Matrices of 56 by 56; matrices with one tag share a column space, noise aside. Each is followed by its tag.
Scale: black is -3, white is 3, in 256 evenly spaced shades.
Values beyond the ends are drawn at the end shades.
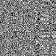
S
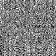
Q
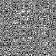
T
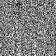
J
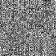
Q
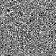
S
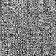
J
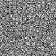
T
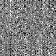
Q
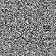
S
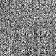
J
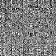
Q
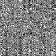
Q
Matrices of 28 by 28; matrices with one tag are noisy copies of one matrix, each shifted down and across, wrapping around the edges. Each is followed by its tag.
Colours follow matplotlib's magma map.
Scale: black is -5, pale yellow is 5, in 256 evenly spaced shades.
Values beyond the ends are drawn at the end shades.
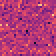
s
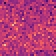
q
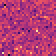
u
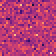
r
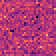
r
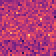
q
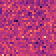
r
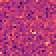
s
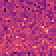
q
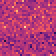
q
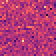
u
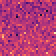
q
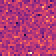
s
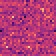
r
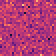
u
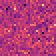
u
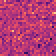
r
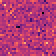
r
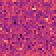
s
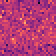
q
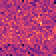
q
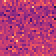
q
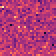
s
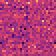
r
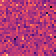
u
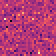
u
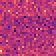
q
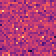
r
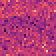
q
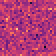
s
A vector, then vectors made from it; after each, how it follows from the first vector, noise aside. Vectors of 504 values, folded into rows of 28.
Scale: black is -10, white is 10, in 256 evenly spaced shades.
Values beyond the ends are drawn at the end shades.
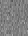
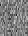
wrapped around, negated, scaled up.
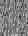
reversed, negated, scaled up.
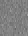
wrapped around, shrunk.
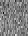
reversed, negated, scaled up.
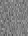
sign-scrambled.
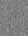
wrapped around, shrunk.
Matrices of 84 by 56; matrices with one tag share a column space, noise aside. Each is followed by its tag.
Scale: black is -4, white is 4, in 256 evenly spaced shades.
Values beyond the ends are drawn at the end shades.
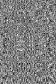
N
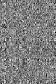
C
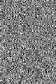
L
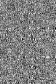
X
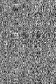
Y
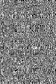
L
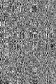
Y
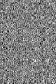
C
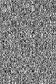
Y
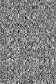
C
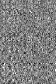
N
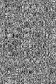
Y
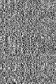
N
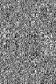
Y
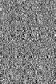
X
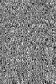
C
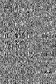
Y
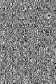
C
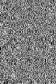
C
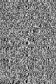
C
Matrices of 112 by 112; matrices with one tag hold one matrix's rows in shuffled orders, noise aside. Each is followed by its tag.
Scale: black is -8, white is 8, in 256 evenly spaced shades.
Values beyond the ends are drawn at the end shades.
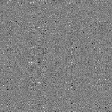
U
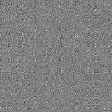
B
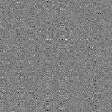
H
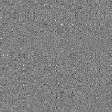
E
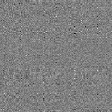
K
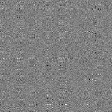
H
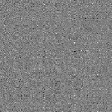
K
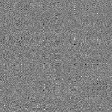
K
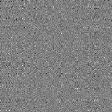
B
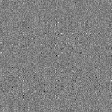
E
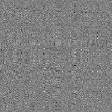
K
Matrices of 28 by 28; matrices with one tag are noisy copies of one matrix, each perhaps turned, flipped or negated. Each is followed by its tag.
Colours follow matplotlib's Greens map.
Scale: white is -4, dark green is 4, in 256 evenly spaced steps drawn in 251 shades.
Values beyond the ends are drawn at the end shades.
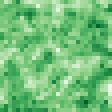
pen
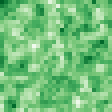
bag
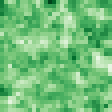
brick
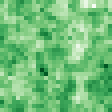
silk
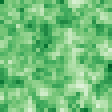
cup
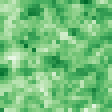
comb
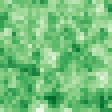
comb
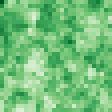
silk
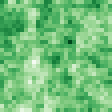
silk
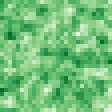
bag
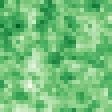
silk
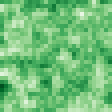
pen
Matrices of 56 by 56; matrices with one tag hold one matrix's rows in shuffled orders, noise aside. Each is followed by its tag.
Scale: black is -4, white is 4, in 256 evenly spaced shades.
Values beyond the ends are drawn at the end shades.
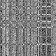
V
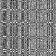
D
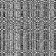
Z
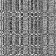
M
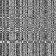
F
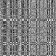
D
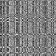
F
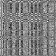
M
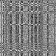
M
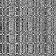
F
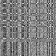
D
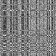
D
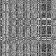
V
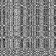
Z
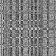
M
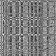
M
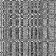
M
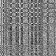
M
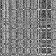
V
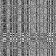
D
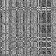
V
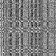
M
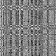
M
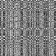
Z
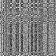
M
